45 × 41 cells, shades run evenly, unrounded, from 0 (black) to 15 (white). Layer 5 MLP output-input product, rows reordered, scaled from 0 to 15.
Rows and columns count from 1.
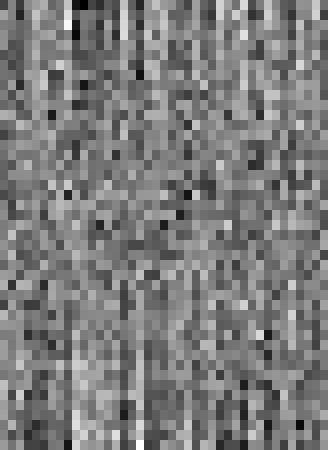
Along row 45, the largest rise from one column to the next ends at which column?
10
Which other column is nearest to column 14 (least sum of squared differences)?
36
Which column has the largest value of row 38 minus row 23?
13
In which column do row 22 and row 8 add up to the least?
18
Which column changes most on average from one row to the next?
33
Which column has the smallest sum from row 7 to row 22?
24
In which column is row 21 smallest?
2
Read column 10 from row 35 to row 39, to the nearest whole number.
9 11 12 11 10
